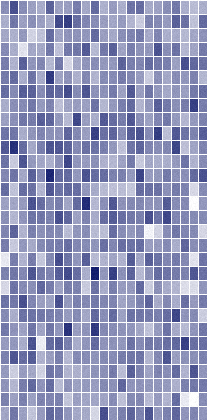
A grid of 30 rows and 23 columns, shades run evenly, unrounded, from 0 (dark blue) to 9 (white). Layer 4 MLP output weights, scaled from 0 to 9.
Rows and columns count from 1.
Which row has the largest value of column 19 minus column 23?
10
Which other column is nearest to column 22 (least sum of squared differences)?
14
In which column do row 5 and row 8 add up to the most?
8
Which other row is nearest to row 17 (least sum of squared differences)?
6
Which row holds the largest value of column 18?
17
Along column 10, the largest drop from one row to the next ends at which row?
15
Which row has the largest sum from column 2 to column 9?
27
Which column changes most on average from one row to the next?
22
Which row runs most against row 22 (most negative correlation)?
4
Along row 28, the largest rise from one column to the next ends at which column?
7
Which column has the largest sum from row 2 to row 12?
19
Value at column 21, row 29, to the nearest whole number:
8
